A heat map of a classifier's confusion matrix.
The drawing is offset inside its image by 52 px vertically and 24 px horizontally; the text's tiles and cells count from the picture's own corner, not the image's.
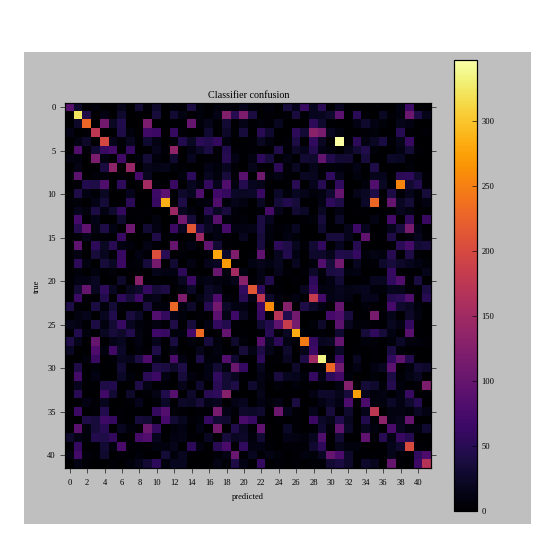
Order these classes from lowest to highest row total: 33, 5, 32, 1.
32, 5, 33, 1
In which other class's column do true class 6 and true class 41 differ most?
3
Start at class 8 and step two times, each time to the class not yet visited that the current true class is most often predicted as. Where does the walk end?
28
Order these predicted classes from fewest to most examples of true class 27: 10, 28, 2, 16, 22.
2, 10, 16, 28, 22
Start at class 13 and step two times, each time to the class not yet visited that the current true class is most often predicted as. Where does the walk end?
10
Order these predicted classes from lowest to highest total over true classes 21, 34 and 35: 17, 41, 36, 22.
36, 41, 22, 17
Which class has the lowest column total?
0
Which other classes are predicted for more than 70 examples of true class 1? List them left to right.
18, 20, 31, 39
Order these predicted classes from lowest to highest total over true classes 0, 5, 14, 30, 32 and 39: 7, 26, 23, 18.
23, 26, 7, 18
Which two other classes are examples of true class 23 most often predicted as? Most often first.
12, 25
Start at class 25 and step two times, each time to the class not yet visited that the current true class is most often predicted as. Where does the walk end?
15
